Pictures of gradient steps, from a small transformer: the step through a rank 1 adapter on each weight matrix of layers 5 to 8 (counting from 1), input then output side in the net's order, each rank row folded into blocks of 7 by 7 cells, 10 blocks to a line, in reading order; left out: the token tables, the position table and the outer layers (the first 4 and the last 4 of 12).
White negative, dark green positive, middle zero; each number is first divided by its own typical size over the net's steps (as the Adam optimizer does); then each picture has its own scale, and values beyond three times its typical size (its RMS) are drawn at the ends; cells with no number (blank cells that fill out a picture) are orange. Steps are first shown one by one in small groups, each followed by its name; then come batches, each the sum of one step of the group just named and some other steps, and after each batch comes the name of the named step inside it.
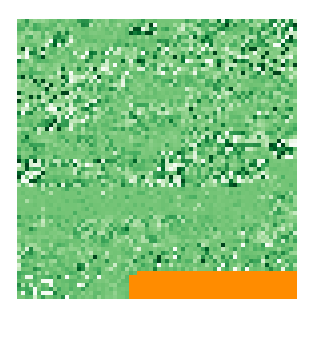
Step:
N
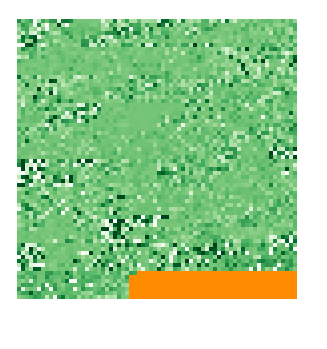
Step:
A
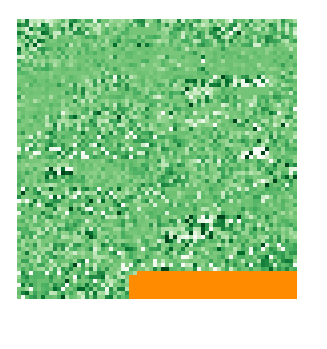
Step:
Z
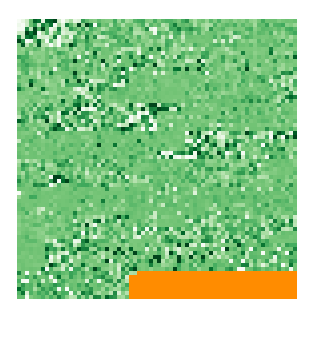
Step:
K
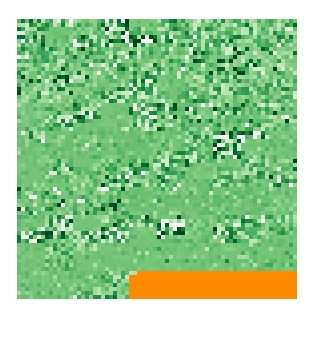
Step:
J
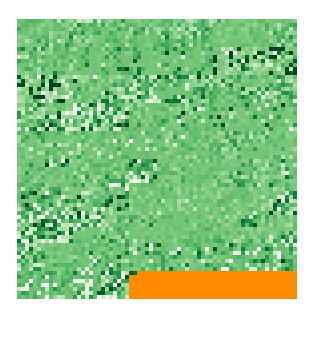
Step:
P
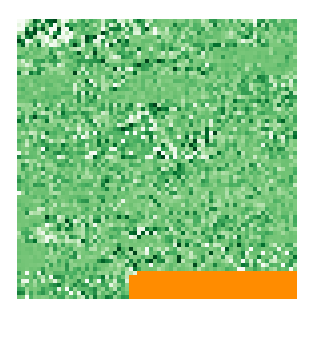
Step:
K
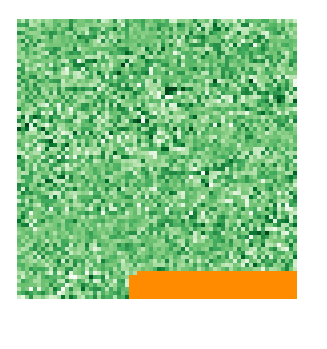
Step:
Z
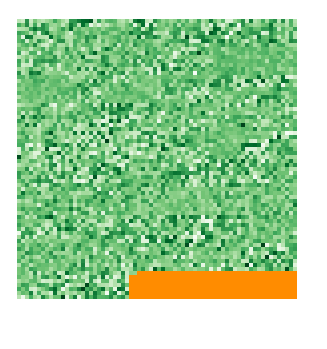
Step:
Z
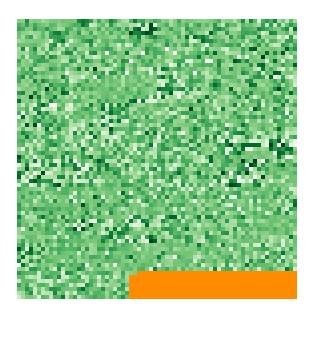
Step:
N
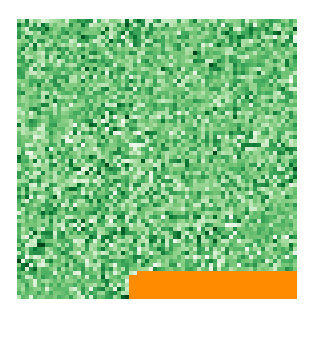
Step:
J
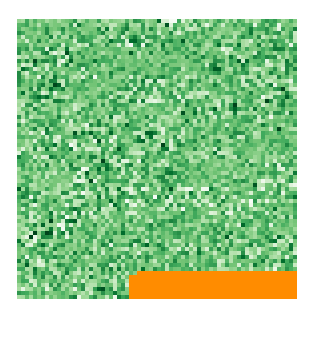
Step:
P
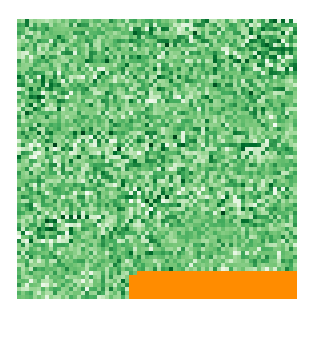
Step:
P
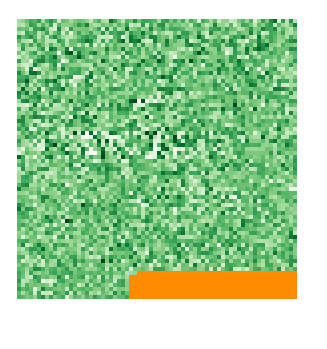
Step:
J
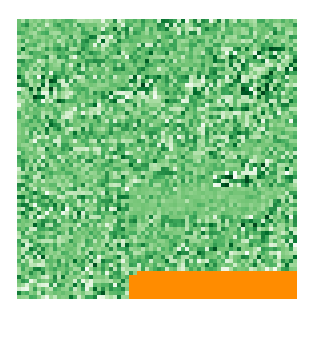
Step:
P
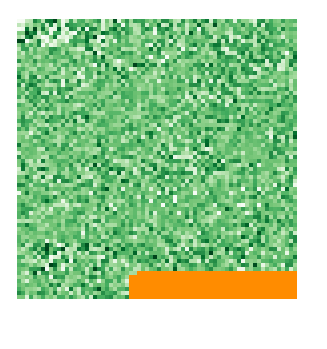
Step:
K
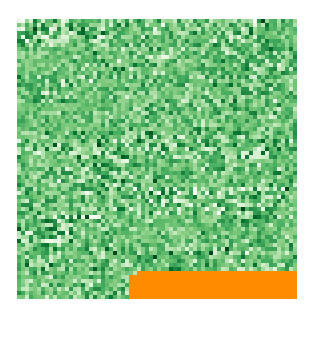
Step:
K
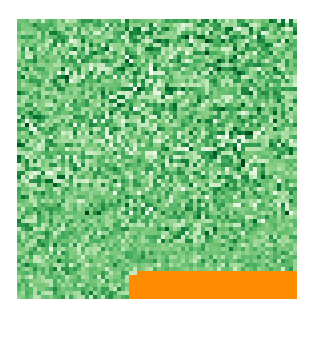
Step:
J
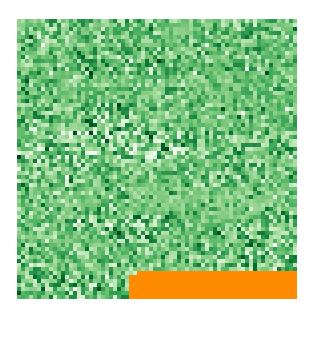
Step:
A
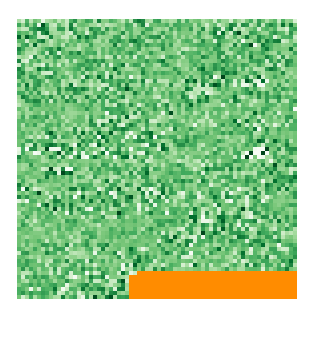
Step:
Z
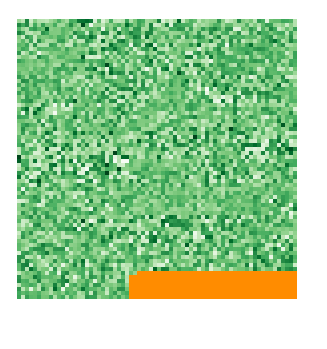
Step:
Z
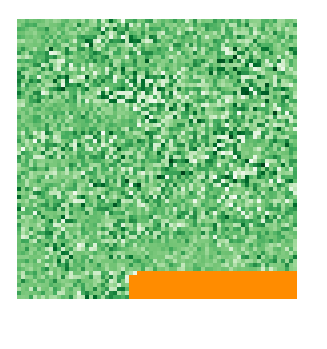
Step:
J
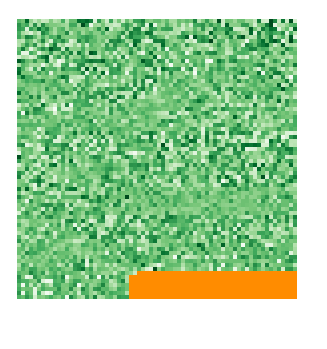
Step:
N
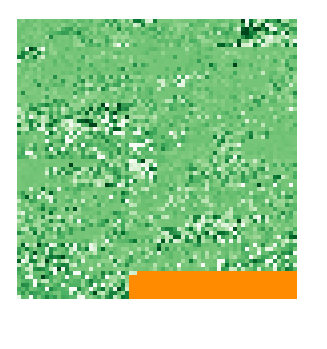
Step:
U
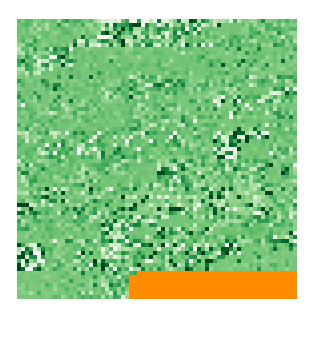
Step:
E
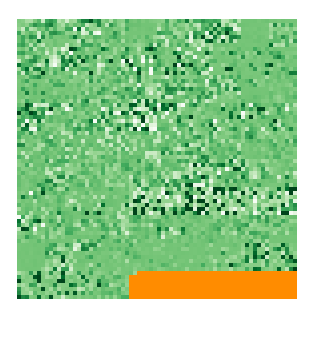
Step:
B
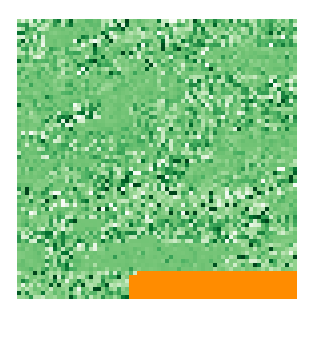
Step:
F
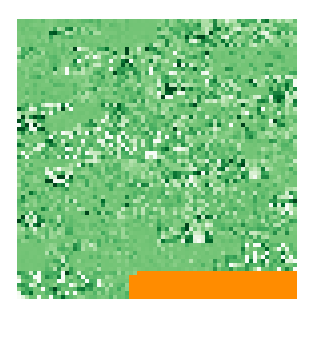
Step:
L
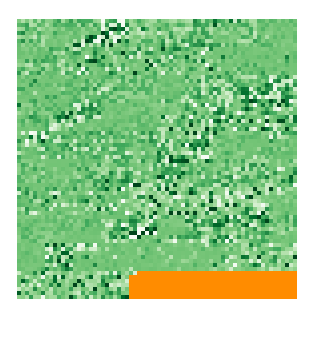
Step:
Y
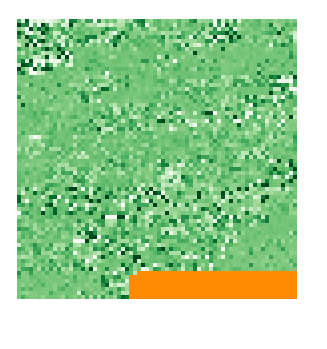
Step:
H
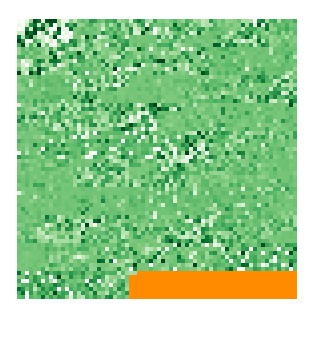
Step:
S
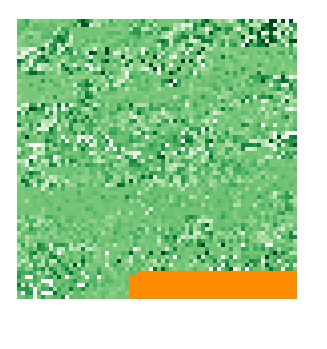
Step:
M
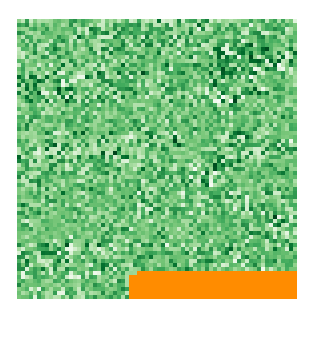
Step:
E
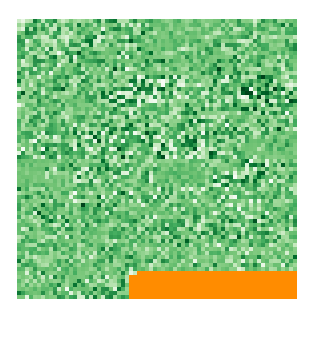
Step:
S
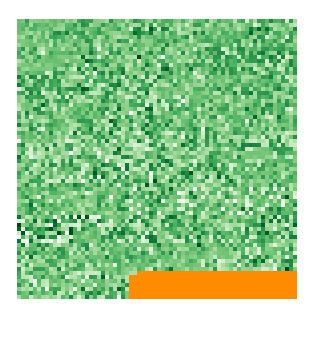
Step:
U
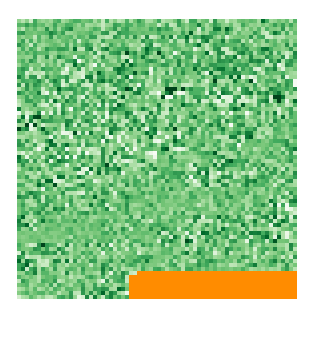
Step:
L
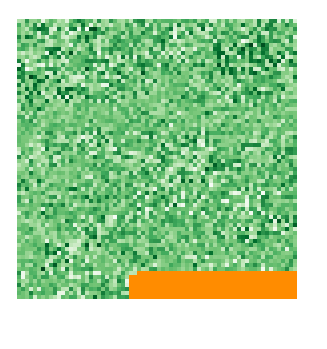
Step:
H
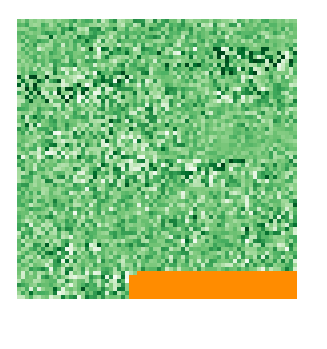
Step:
L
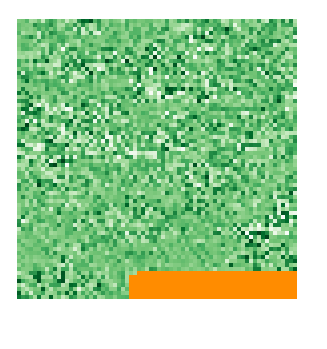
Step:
B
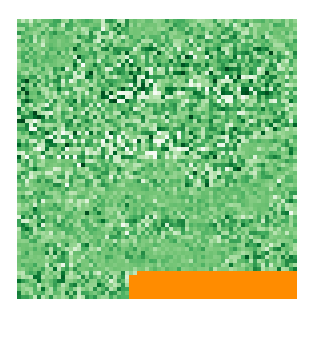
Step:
B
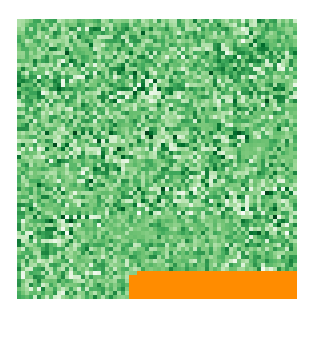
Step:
E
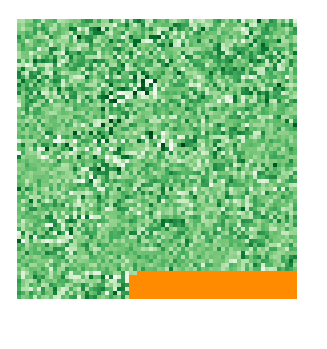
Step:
S
